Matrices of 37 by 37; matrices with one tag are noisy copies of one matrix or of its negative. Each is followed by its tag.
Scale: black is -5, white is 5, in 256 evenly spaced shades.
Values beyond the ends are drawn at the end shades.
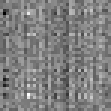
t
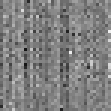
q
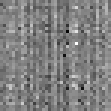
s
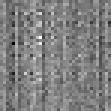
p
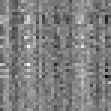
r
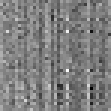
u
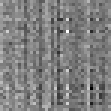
u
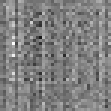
p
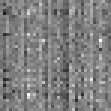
t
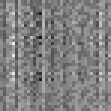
p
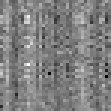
r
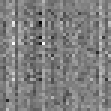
p
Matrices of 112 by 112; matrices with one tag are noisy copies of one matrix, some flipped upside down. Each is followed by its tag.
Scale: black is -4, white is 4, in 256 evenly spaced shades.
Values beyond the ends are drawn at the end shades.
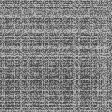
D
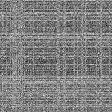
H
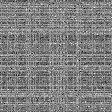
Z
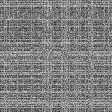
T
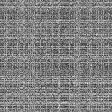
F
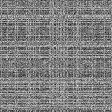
Z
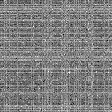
T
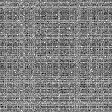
F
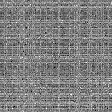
F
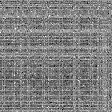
D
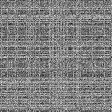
Z
